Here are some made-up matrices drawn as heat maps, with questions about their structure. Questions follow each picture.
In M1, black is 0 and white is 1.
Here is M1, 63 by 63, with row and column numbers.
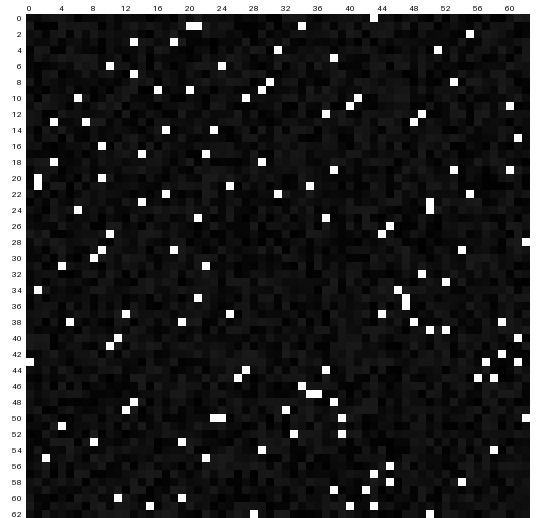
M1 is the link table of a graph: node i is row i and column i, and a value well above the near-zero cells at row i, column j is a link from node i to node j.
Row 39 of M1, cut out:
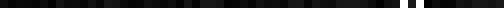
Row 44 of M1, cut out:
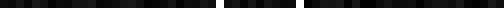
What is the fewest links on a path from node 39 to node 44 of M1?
6
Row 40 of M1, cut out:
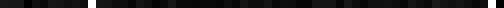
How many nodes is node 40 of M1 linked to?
2
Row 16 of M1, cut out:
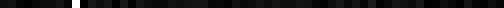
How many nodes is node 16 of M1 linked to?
1
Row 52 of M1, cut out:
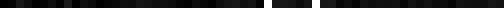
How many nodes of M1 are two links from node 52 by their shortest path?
1
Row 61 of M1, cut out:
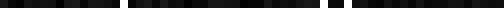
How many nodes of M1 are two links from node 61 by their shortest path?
3
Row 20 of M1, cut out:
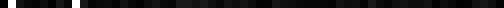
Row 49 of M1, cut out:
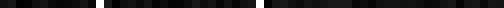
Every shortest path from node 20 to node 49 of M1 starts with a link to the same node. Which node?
node 1
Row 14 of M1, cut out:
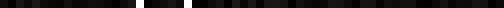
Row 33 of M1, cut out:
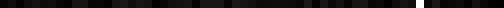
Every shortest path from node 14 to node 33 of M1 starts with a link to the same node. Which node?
node 23
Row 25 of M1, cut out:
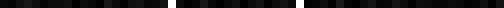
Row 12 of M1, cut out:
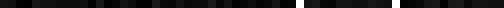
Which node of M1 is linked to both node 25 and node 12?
node 37
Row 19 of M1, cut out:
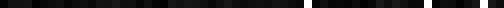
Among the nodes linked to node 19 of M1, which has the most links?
node 38
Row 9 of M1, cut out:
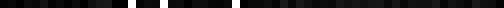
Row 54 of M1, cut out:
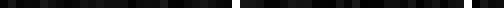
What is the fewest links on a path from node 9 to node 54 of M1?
2
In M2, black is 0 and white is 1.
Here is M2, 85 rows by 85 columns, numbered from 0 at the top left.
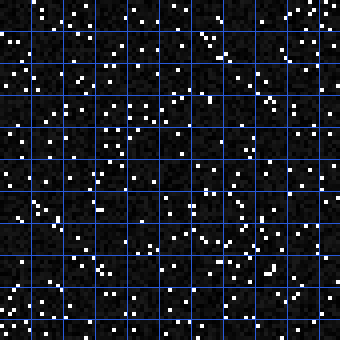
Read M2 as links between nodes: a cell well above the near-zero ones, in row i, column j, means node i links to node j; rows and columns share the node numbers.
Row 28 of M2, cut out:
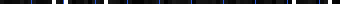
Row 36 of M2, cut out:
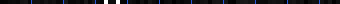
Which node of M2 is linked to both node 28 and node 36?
node 26
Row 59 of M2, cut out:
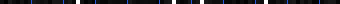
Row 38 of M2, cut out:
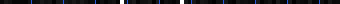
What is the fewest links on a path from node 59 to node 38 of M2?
6
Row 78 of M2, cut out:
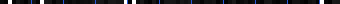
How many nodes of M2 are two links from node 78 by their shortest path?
10
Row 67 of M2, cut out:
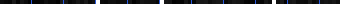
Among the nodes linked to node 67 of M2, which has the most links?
node 68
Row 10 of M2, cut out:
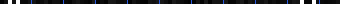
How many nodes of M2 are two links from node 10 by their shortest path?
7
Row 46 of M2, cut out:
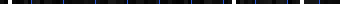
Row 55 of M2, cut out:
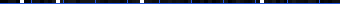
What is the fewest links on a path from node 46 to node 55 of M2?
4
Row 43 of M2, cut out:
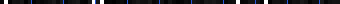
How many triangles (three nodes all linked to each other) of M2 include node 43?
2
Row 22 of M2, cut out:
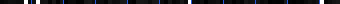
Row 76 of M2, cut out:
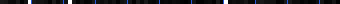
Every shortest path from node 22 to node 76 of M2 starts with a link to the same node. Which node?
node 6
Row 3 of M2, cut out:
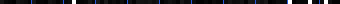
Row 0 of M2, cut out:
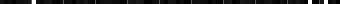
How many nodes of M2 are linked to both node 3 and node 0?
2
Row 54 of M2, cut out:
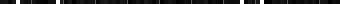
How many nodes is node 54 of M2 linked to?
4
